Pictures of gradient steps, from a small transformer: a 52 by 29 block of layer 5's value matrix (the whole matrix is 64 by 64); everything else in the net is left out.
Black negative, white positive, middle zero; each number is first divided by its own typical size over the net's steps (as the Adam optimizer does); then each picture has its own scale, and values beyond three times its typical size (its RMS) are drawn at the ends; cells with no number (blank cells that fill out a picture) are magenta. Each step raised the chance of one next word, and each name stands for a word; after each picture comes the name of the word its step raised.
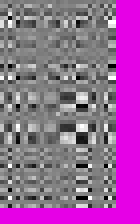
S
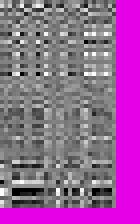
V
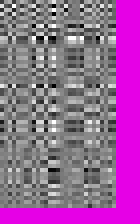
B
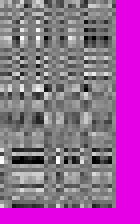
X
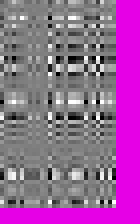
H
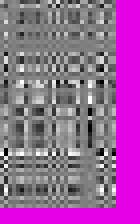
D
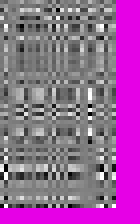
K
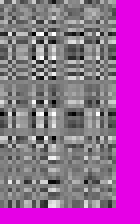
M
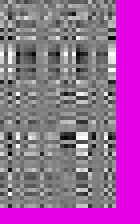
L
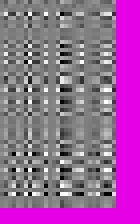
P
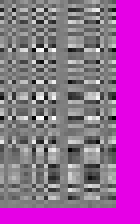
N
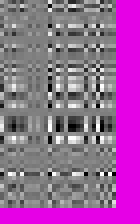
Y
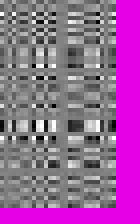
S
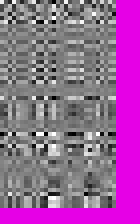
L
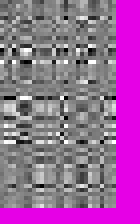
N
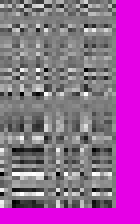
Y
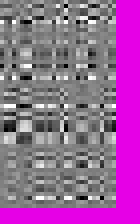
S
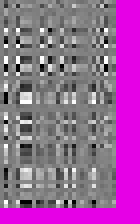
H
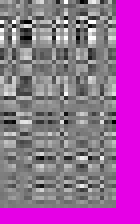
X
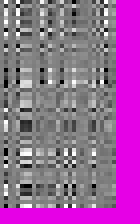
D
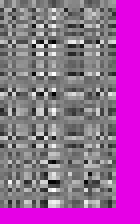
V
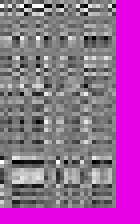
B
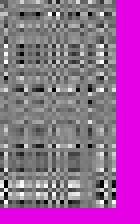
P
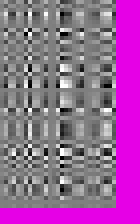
D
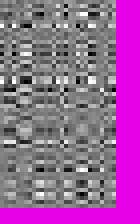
P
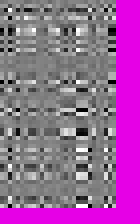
K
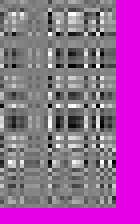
S
